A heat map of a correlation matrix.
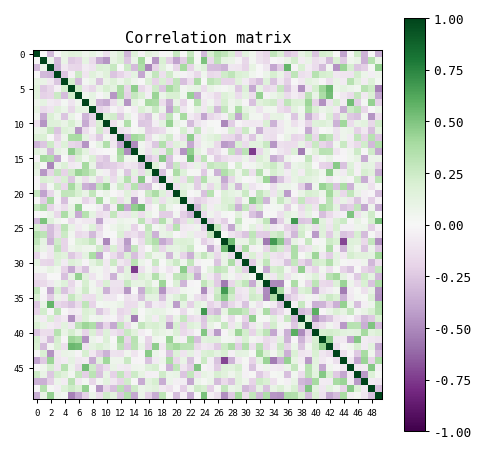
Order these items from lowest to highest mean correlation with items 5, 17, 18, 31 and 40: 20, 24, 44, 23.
23, 44, 24, 20
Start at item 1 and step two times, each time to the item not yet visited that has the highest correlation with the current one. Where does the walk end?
37
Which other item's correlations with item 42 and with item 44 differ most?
27
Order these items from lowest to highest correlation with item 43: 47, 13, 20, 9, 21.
9, 21, 13, 20, 47
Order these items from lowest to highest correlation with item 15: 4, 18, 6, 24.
4, 6, 24, 18
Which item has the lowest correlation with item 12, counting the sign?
13
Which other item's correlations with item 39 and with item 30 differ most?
48
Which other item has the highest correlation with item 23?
45
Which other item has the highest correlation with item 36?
2
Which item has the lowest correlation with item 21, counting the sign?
14
